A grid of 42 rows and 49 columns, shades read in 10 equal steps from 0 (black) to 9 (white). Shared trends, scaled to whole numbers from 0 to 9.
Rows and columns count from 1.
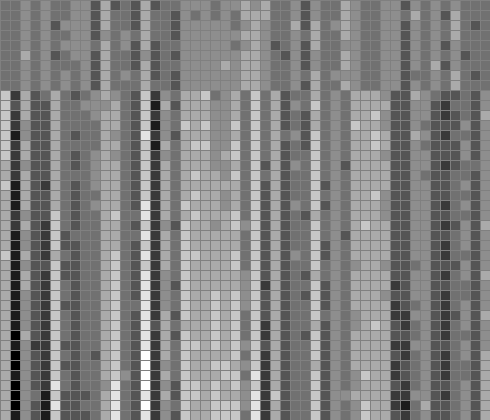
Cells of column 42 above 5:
3
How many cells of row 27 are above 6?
7
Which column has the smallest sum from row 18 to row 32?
2
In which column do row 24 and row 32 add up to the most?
15
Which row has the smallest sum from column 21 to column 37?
5
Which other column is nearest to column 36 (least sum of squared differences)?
21
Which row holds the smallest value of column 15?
6
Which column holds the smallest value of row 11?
16
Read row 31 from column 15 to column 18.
8 2 5 4
